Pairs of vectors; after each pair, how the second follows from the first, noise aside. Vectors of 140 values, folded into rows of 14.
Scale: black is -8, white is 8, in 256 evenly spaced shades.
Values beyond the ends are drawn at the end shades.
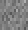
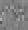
wrapped around, negated, partly zeroed.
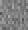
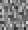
wrapped around, scaled up.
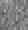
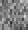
reversed, negated, scaled up.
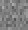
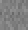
wrapped around, shrunk.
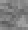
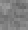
reversed, shrunk.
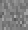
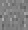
partly zeroed.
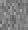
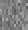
reversed.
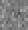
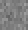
reversed, shrunk.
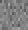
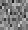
wrapped around, scaled up.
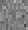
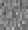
reversed.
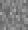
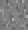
reversed, partly zeroed.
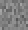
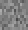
copied.
